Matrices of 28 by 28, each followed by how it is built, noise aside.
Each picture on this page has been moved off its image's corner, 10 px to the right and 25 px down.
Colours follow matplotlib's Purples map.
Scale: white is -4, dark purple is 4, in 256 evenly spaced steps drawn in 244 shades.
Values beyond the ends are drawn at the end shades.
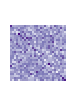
diagonal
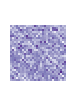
Toeplitz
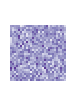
noise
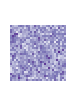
noise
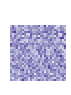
repeating columns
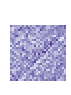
Hankel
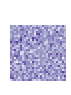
noise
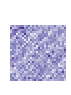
Hankel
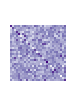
diagonal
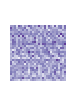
repeating columns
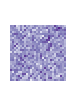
Hankel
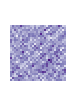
Hankel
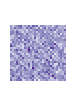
Toeplitz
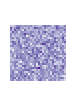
noise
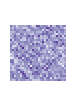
Toeplitz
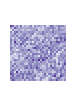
Hankel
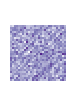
Hankel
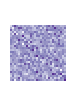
banded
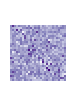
banded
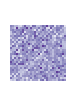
Hankel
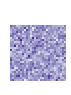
noise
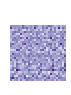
repeating columns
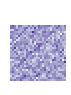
Hankel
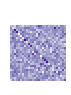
diagonal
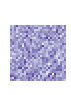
Hankel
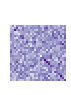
diagonal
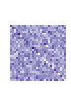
diagonal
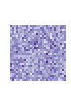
noise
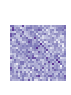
Toeplitz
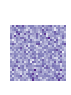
repeating columns
